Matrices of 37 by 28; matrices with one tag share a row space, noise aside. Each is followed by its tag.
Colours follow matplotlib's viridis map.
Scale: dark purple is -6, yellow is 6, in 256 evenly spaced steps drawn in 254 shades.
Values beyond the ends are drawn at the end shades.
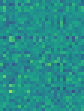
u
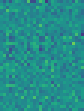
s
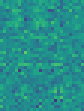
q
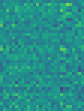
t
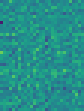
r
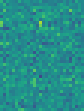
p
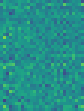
u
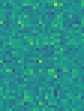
q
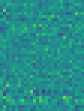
p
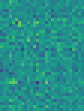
r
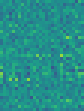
t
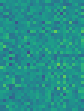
u
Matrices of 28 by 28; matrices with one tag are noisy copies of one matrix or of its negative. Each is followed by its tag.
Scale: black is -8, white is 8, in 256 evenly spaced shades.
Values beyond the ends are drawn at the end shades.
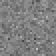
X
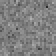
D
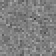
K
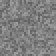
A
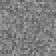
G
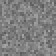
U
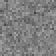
A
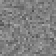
G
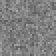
A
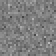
U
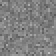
X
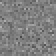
U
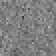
X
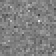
K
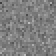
U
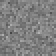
K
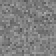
K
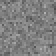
D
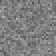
D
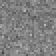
X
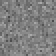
X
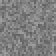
D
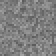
D
